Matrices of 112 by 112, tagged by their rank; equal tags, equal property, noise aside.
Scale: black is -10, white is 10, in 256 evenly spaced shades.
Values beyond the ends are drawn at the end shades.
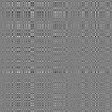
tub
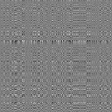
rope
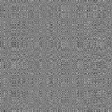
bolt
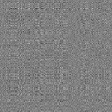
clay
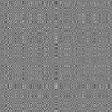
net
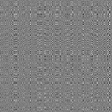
rope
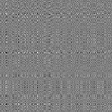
net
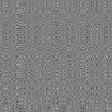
bolt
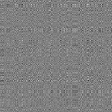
bolt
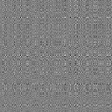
net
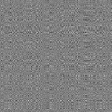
bolt
